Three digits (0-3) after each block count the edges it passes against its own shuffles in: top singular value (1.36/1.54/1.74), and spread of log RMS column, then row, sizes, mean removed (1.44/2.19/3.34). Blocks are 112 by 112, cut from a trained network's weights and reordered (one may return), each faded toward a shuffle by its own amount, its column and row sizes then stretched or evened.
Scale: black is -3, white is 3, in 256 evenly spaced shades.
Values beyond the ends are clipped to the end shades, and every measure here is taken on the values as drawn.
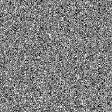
1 2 0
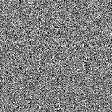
3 1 1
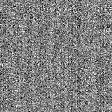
1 0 1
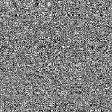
3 1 2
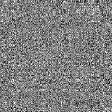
3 2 1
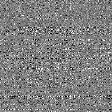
2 2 3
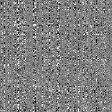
1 3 2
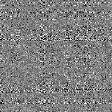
3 2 3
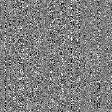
1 3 0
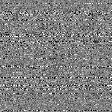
3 0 3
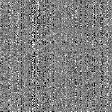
3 3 2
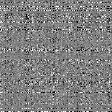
1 2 3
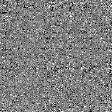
0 2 2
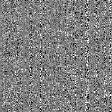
1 3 1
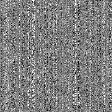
3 3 0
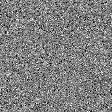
0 0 1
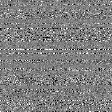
1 1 3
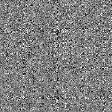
1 2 2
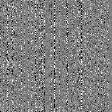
2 3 0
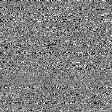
1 0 3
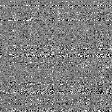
1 2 3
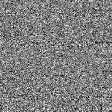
2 0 2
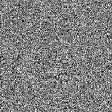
3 1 1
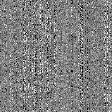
1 3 0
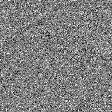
2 0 1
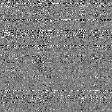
1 2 3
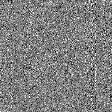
1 2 0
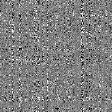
1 3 2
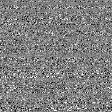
1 0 3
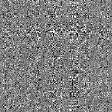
3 3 2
